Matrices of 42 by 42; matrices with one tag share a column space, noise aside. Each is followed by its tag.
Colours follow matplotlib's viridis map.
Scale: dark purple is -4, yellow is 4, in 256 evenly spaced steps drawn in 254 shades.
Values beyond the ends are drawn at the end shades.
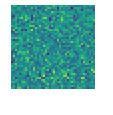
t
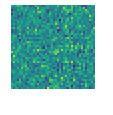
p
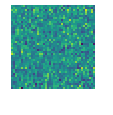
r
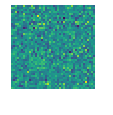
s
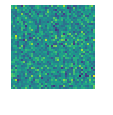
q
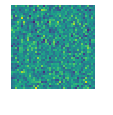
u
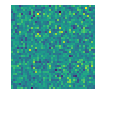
p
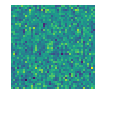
r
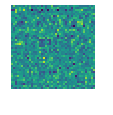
u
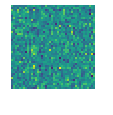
r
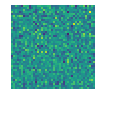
s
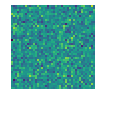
q
